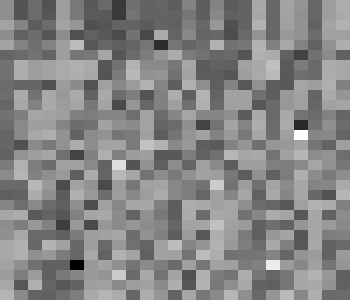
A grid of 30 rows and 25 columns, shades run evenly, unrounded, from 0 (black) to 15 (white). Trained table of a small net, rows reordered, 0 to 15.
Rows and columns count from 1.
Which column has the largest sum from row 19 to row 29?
16
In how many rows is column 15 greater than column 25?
15
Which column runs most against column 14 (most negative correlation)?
13
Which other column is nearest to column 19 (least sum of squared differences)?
5
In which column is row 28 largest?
9
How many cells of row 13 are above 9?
7
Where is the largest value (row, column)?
14, 22
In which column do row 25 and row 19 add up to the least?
8
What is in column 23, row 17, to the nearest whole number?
10
